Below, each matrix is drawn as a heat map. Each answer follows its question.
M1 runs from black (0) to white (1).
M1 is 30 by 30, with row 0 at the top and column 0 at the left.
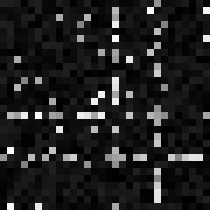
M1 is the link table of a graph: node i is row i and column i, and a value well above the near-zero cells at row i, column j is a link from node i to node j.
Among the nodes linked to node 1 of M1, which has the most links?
node 16
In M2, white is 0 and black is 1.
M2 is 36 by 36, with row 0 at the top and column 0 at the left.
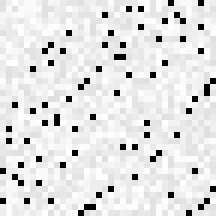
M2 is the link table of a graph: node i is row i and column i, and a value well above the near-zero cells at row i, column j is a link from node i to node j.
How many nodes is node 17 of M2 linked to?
2
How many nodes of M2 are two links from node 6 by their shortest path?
2
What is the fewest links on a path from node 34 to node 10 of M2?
3
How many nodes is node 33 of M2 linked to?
4
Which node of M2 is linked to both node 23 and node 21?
node 1
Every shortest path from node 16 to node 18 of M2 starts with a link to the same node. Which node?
node 11
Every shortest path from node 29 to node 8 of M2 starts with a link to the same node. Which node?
node 2
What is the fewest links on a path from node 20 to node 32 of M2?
6
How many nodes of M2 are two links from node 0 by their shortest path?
4
